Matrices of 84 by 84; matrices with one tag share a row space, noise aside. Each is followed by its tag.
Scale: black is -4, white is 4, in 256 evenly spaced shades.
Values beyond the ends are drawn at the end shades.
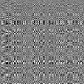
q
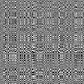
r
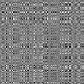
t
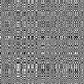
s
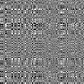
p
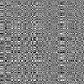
p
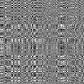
p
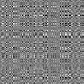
t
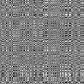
t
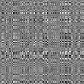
t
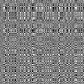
r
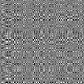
q
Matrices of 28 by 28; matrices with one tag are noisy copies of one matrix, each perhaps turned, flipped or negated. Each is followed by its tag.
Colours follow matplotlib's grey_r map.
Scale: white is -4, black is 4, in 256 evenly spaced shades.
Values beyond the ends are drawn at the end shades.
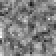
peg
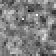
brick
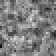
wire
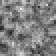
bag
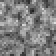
bag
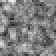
brick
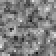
wire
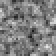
wire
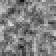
bag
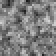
bag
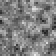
bag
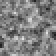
wire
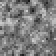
bag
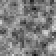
bag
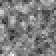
brick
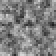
peg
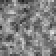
peg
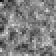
brick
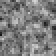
bag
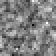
wire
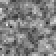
wire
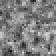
bag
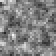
brick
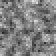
peg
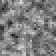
bag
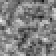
wire
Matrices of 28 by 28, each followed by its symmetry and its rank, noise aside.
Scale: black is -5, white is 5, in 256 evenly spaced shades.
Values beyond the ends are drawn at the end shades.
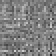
no symmetry, rank three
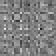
no symmetry, rank three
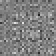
no symmetry, rank four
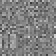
no symmetry, rank five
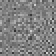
symmetric, rank four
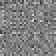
no symmetry, rank five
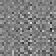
no symmetry, rank three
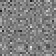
no symmetry, rank five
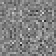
symmetric, rank five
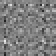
no symmetry, rank three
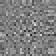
no symmetry, rank three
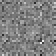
symmetric, rank five
